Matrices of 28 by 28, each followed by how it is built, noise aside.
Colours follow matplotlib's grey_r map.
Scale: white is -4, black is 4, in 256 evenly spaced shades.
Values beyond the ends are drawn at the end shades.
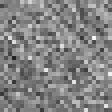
Toeplitz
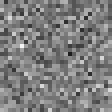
noise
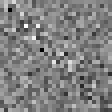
banded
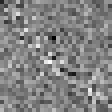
banded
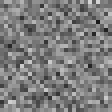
Toeplitz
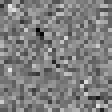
banded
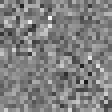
block diagonal
